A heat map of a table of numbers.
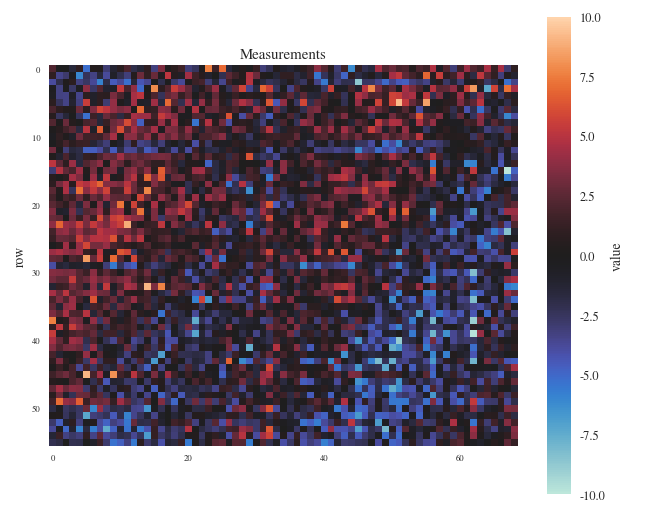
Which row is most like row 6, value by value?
19
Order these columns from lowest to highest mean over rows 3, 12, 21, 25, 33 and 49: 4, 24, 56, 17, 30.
56, 30, 17, 24, 4
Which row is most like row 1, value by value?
4
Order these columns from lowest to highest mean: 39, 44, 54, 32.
54, 44, 39, 32
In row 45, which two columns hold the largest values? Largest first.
5, 9
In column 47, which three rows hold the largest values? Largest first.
3, 21, 9
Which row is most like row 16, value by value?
32
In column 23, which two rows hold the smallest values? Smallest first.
34, 14
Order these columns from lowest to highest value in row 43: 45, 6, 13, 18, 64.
45, 18, 13, 64, 6
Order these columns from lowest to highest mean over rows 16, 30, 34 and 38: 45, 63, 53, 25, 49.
53, 63, 25, 49, 45
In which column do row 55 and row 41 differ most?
40
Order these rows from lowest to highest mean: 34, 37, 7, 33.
37, 34, 33, 7
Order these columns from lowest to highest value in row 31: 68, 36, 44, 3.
44, 36, 68, 3
